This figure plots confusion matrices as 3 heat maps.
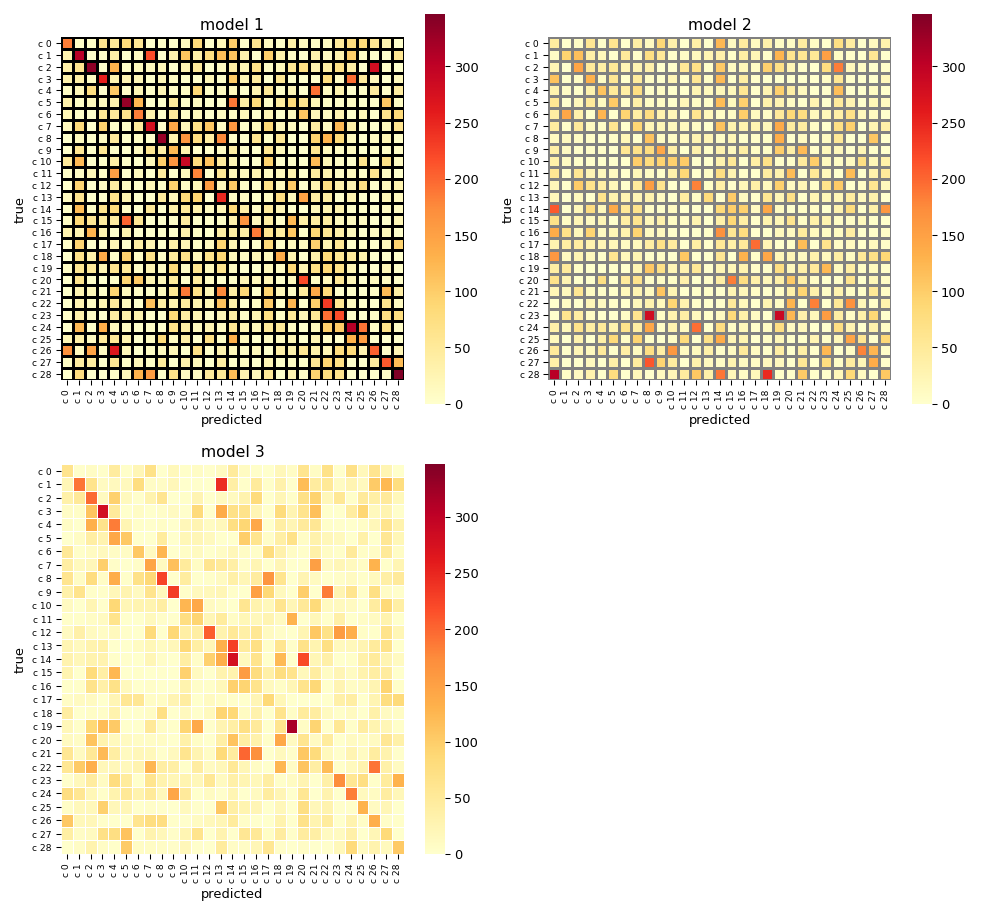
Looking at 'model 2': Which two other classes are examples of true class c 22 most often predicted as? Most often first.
c 25, c 20
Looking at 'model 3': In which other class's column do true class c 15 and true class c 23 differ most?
c 28
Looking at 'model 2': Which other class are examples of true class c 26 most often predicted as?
c 10
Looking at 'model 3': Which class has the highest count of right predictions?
c 19
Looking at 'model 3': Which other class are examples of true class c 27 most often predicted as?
c 5
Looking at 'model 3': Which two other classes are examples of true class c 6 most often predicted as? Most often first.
c 8, c 17
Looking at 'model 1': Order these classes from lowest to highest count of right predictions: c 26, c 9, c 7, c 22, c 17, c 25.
c 17, c 9, c 25, c 26, c 22, c 7
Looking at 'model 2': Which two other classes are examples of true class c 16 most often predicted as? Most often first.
c 14, c 0
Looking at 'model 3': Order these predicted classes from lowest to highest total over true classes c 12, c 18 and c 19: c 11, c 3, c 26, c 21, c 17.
c 17, c 26, c 3, c 11, c 21
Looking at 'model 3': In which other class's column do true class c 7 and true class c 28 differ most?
c 21
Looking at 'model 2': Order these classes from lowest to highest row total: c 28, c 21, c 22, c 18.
c 21, c 22, c 18, c 28
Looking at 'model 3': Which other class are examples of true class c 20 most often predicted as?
c 18
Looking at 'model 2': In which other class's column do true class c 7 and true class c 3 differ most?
c 19
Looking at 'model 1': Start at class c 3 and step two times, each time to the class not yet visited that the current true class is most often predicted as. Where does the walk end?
c 25
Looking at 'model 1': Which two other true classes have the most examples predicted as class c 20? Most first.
c 13, c 6
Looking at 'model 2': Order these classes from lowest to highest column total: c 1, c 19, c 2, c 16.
c 1, c 2, c 16, c 19
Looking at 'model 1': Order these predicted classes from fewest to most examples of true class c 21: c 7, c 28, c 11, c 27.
c 7, c 28, c 11, c 27
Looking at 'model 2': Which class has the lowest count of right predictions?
c 0
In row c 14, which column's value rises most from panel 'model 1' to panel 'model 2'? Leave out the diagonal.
c 0
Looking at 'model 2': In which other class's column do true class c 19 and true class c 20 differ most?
c 15
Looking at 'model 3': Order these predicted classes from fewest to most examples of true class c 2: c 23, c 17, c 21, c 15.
c 17, c 15, c 23, c 21
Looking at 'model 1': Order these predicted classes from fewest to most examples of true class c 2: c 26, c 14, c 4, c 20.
c 14, c 20, c 4, c 26
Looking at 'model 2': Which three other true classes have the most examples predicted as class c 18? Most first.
c 28, c 14, c 2
